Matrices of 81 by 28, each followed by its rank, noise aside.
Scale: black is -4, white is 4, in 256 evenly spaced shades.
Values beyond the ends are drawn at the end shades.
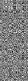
eight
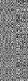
four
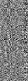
eight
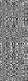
four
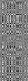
two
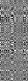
two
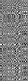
three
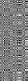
two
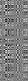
two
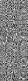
eight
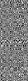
six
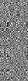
six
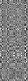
three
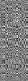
three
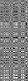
two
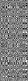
three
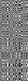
two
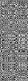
four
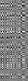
two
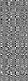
three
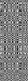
two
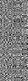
six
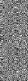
six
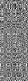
four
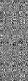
six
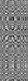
two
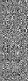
eight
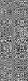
four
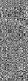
six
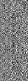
eight
